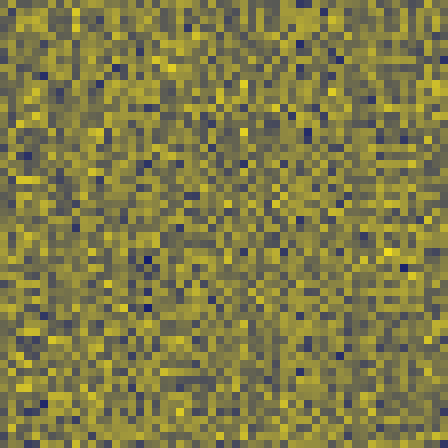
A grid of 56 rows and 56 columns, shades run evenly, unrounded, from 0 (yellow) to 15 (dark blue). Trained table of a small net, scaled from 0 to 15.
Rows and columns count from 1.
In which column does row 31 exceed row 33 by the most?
46
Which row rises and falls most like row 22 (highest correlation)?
17
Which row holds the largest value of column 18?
7
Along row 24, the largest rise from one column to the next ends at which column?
36
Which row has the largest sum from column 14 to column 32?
56
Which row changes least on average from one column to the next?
48
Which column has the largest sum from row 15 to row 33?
8
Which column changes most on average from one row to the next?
4
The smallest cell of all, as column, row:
49, 32
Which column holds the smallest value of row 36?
14
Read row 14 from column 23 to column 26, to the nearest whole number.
7 3 5 6
